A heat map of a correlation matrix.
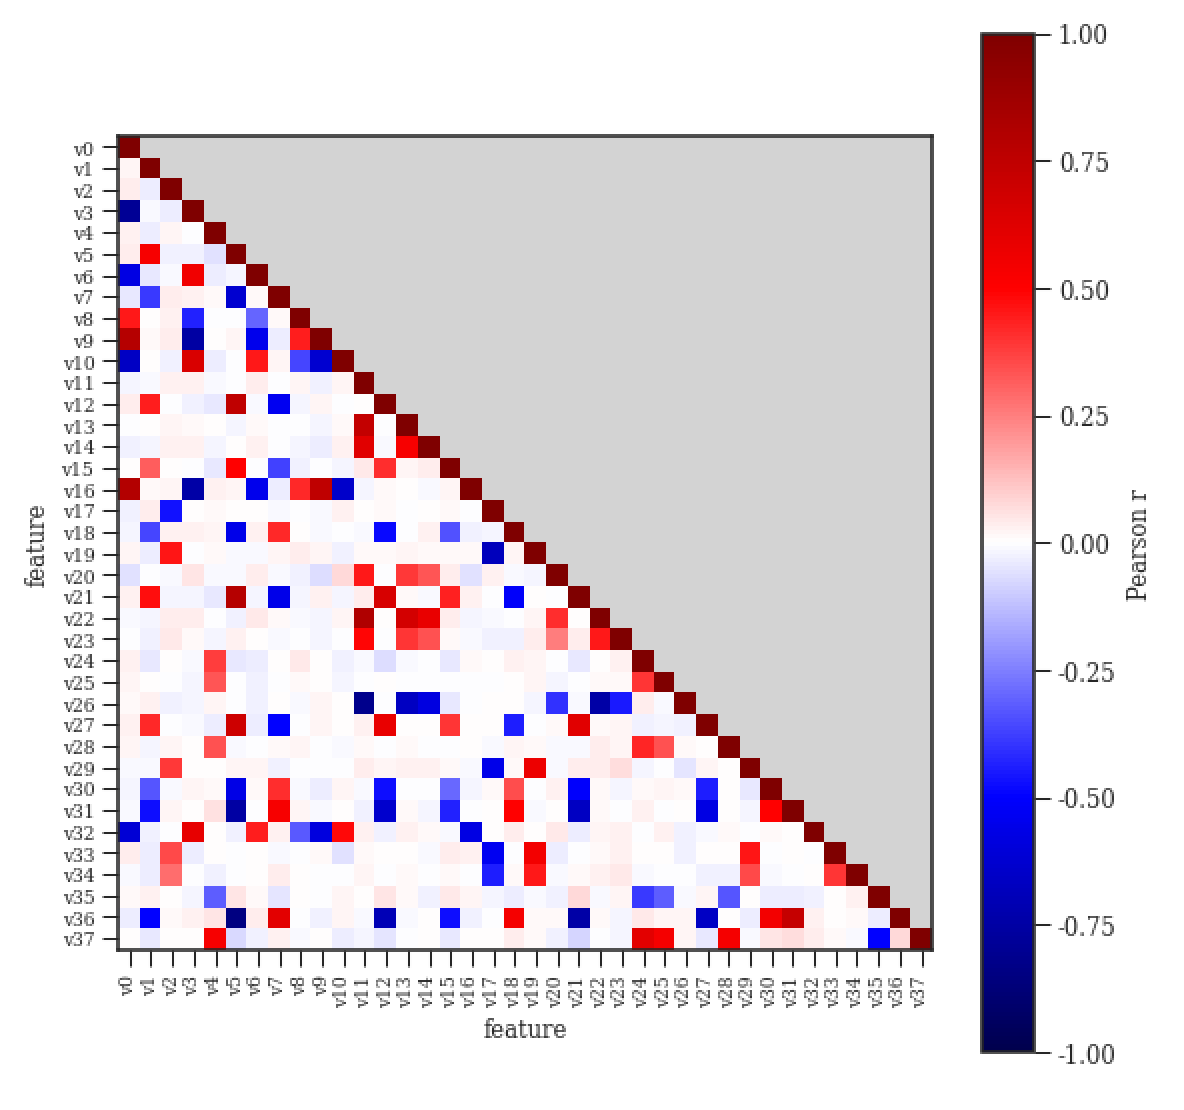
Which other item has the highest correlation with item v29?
v19
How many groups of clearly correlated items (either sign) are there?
5
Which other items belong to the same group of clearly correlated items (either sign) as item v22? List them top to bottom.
v11, v13, v14, v20, v23, v26
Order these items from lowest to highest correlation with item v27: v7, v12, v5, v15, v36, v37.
v36, v7, v37, v15, v12, v5
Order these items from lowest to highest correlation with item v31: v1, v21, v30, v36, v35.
v21, v1, v35, v30, v36
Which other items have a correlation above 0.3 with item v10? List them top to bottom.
v3, v6, v32
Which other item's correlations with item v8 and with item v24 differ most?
v37
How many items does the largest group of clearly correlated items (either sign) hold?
11
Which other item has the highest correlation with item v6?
v3
